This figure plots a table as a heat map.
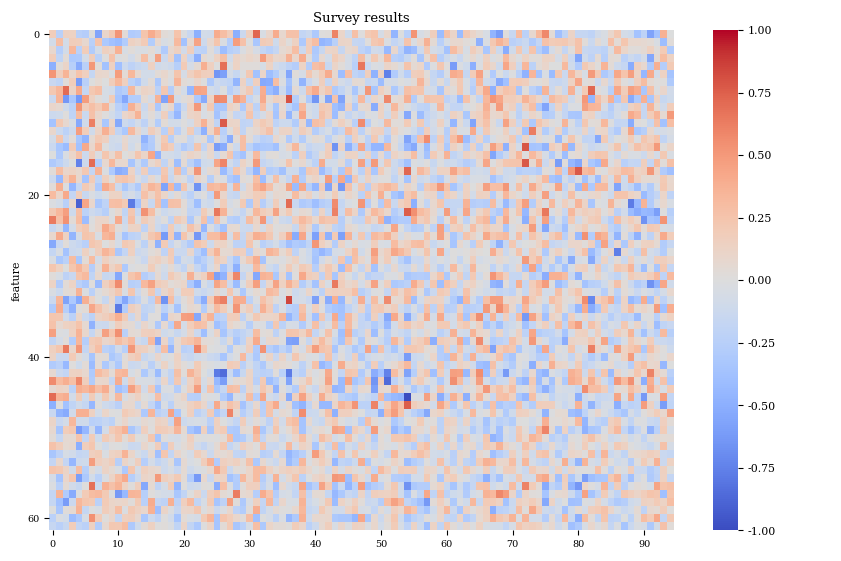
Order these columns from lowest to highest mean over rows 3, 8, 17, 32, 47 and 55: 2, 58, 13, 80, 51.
2, 13, 80, 58, 51
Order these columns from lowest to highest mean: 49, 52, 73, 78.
78, 49, 52, 73
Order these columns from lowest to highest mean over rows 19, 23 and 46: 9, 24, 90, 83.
90, 24, 9, 83
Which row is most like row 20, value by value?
54
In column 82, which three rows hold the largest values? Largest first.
7, 39, 5
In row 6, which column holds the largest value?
80
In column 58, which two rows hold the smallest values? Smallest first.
38, 42
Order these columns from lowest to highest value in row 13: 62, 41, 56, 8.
41, 8, 56, 62
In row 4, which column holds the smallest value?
61
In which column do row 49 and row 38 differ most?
4
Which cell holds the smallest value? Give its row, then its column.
45, 54
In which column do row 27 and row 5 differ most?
86
